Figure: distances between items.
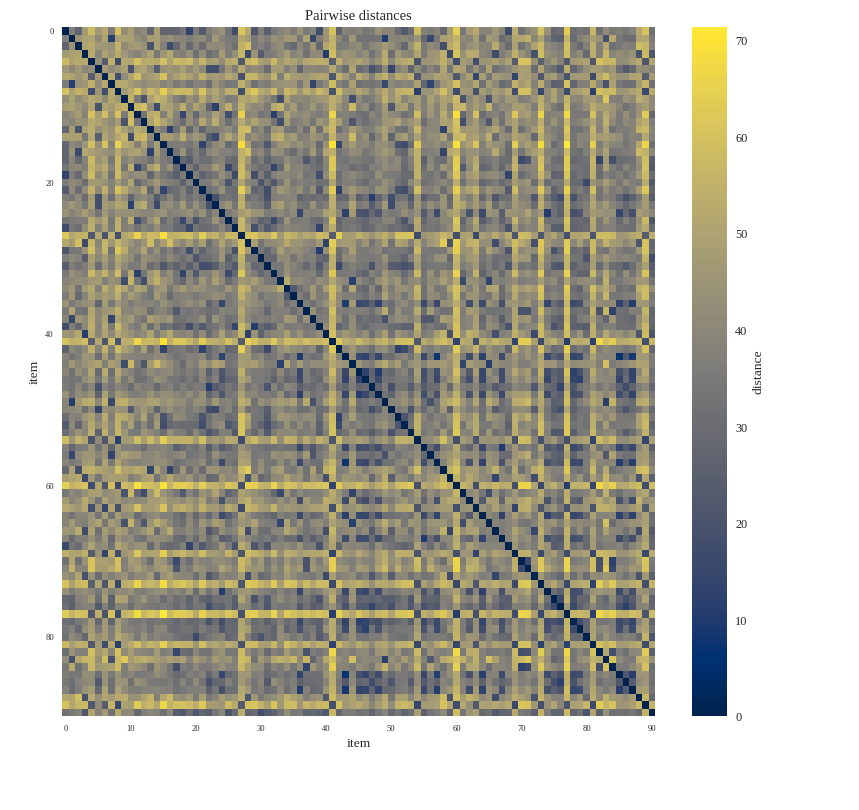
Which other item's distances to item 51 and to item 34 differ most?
42
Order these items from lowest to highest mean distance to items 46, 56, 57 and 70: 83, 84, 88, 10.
84, 83, 10, 88
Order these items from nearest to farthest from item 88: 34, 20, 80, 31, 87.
80, 20, 31, 87, 34
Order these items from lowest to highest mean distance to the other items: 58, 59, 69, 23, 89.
23, 59, 58, 69, 89
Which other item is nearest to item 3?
40
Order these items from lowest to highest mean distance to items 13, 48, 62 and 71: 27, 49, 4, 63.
49, 63, 4, 27
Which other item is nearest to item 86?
76
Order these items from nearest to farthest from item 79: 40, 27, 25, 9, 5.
25, 5, 9, 40, 27
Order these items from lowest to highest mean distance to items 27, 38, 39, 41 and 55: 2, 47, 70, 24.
47, 24, 2, 70
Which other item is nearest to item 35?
34
